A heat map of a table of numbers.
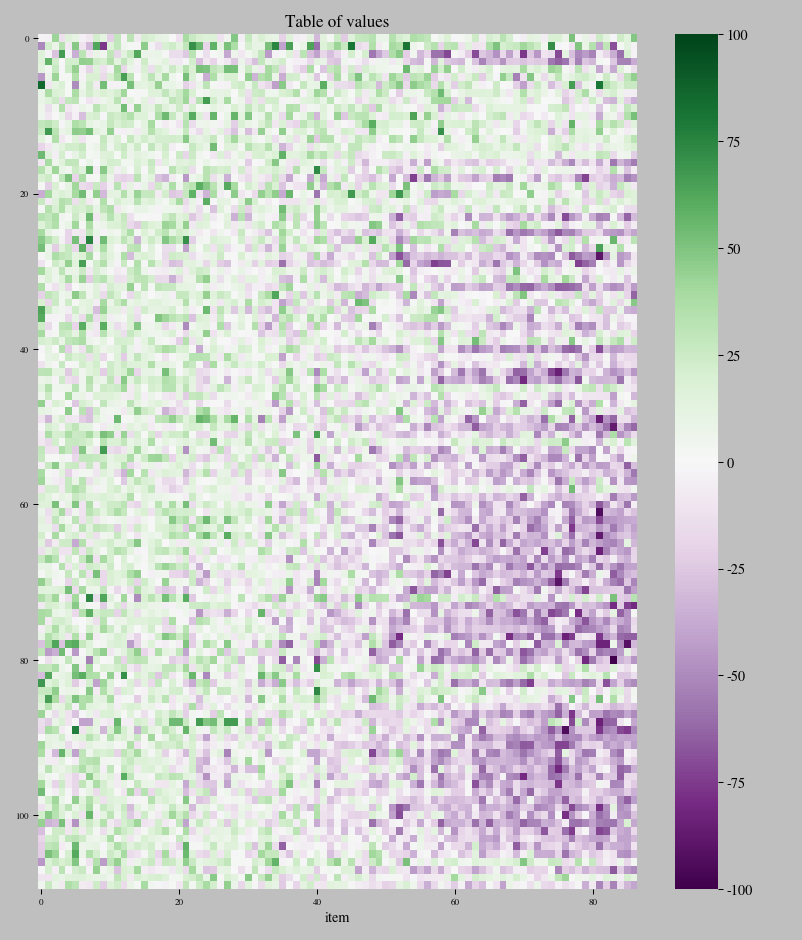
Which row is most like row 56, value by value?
97
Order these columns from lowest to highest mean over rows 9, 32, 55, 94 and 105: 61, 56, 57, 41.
57, 61, 56, 41
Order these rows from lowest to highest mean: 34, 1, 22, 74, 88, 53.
74, 53, 88, 34, 22, 1
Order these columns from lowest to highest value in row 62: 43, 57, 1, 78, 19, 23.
78, 1, 57, 43, 23, 19
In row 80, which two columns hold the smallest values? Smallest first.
83, 79
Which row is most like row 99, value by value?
28
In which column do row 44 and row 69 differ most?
52
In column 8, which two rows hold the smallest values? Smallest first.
83, 35
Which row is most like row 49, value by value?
88
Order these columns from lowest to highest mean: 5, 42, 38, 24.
42, 38, 24, 5
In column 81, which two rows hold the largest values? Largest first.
6, 27
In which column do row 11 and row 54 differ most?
40
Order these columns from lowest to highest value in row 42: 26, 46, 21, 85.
85, 26, 46, 21
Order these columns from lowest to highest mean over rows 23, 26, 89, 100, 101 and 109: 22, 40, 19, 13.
22, 13, 40, 19
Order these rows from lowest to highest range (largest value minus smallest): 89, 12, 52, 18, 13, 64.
13, 52, 12, 18, 64, 89
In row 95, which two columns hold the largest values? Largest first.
12, 7
